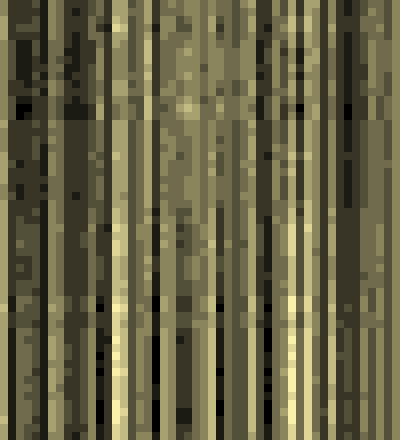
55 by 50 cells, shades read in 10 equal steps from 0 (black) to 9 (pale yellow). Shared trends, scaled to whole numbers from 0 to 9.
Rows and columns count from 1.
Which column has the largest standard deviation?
13
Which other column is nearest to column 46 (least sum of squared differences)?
12
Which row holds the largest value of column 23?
14
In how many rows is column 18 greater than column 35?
15
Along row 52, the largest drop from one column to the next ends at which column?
28
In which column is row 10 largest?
19
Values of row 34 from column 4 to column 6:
2 3 1
